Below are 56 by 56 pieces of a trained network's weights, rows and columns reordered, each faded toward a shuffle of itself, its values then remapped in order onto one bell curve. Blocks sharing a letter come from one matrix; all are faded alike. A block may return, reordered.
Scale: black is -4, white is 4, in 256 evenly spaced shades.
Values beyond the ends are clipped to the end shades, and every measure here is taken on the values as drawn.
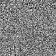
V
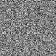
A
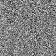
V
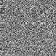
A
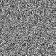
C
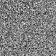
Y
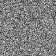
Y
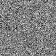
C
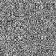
C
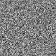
C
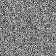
C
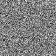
V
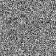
C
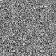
C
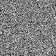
Y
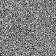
Y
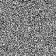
V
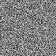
C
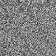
Y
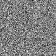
Y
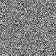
C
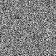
Y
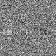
C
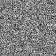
A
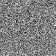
V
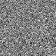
A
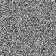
Y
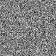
C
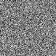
V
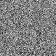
Y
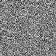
C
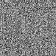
V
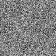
Y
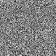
V
